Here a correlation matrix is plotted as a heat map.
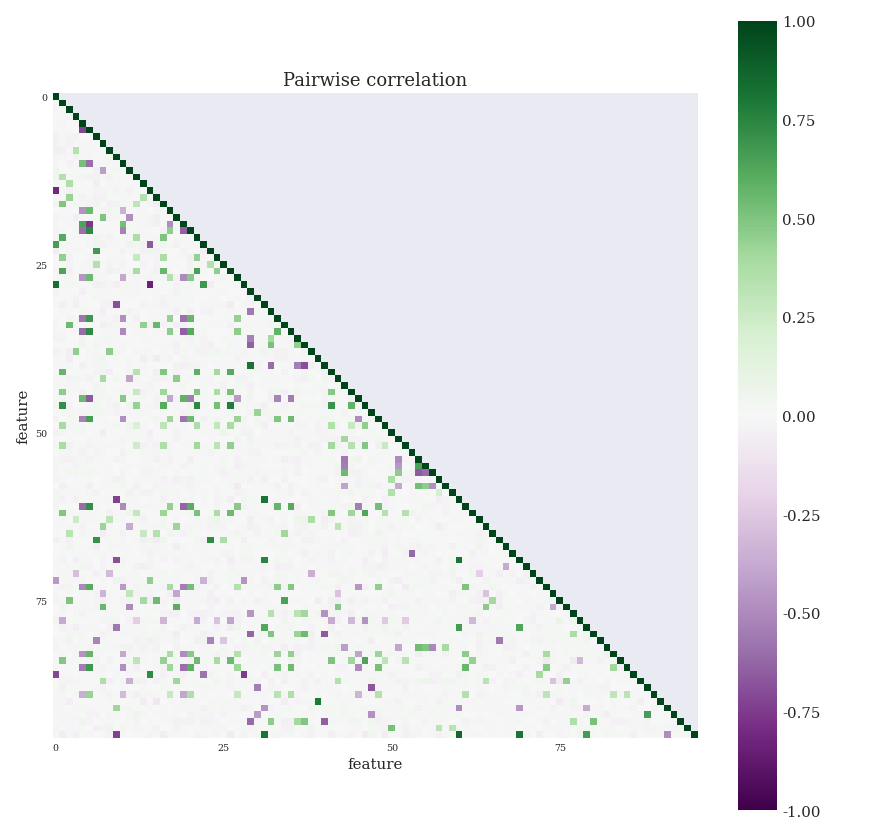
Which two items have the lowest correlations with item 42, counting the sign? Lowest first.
11, 74
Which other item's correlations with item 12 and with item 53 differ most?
68
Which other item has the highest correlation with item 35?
5
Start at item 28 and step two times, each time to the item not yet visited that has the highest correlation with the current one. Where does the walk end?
22
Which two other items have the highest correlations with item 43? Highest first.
56, 51
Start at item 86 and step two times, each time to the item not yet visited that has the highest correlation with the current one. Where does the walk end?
72
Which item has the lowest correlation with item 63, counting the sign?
71
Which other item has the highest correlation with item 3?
38
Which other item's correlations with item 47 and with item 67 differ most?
88
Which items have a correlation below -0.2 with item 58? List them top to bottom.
43, 51, 56
